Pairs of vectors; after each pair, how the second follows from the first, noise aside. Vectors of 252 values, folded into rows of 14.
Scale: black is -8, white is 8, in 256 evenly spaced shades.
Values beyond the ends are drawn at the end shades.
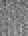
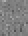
negated, partly zeroed.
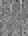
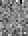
negated, scaled up.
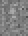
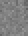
wrapped around, negated, shrunk.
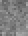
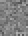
sign-scrambled.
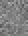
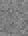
wrapped around, negated, shrunk.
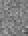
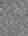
reversed, shrunk.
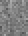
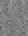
shrunk.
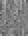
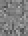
wrapped around, negated.
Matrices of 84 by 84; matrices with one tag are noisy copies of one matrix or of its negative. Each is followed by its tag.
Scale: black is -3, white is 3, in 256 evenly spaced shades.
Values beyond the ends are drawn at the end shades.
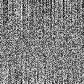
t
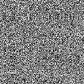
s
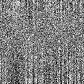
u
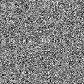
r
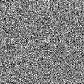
r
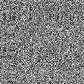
s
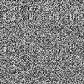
s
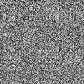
s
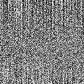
t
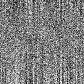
u
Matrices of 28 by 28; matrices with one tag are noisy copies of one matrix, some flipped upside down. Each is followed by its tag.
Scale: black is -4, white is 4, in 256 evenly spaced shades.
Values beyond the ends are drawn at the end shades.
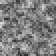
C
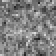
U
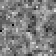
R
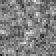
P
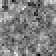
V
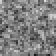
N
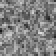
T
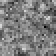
C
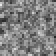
T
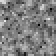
C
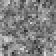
V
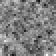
V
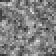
P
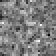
P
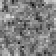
V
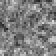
N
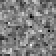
P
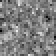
T
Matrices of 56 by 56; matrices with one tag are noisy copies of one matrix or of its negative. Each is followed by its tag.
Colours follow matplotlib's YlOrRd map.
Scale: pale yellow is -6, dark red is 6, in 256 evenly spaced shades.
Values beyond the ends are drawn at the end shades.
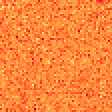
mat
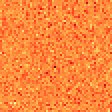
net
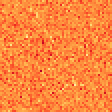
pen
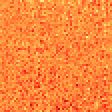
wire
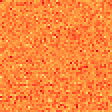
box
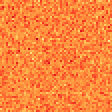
mat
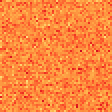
box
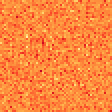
pen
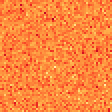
net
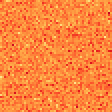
box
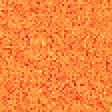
pen
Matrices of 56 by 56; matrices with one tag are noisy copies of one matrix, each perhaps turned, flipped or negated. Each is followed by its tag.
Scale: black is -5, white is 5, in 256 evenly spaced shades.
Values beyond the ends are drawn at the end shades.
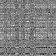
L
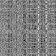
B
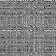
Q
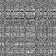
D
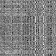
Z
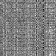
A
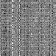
A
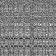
B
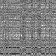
L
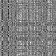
L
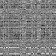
L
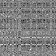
D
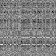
D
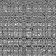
B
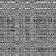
L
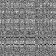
D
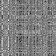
L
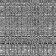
A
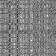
B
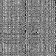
Q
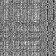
L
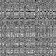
D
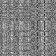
D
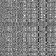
B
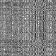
Z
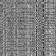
A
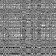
L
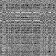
Z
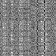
D
